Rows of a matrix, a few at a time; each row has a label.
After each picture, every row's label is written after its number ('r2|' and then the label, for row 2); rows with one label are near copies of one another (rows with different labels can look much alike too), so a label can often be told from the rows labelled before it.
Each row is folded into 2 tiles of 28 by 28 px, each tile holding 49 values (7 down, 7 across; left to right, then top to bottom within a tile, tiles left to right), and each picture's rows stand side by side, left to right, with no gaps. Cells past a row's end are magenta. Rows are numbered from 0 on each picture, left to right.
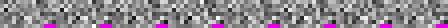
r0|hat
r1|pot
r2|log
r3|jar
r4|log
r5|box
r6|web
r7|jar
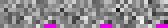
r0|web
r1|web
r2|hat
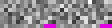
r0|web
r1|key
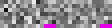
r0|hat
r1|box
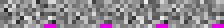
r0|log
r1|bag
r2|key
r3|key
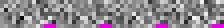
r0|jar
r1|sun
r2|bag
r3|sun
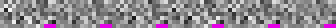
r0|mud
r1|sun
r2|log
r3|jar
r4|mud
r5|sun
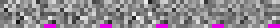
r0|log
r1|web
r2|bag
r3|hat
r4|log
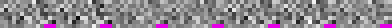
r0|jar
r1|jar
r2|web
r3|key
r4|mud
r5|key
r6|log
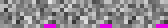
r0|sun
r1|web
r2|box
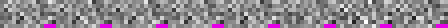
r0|log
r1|bag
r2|jar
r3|log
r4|log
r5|web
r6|key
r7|pot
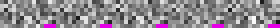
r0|sun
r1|web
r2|sun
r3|key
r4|hat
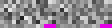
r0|mud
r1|mud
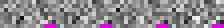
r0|jar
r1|web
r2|hat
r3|web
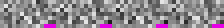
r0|bag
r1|box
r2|mud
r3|sun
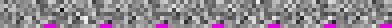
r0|sun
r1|hat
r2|log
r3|mud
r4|key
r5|log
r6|pot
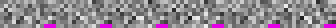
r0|box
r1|bag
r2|pot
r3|pot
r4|web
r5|bag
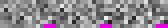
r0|jar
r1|log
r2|box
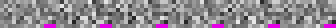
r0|box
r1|sun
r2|log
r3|sun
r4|hat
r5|box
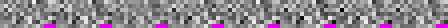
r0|key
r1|sun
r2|sun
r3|jar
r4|key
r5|jar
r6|hat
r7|hat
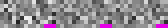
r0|sun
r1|web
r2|jar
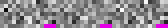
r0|hat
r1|web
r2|key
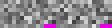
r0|web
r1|box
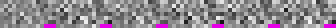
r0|bag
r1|box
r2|bag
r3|log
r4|mud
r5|hat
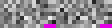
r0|log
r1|pot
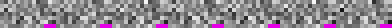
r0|sun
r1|web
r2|key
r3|sun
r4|mud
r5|key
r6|hat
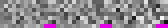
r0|log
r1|mud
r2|jar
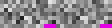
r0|mud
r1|web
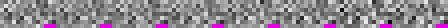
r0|mud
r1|pot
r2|log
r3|box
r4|pot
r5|mud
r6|hat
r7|box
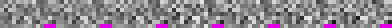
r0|box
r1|sun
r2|mud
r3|box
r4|sun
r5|web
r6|web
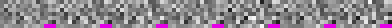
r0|log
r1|mud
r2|box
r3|key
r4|pot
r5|jar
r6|key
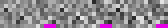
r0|jar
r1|bag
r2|sun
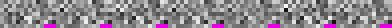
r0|web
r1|hat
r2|mud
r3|hat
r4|log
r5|mud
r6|box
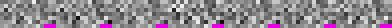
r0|key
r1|jar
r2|log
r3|mud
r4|key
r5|web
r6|box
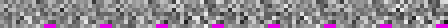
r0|bag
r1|hat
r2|hat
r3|sun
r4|log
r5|bag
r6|sun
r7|mud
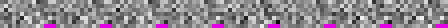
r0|bag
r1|web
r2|hat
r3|log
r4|jar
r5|sun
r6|log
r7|pot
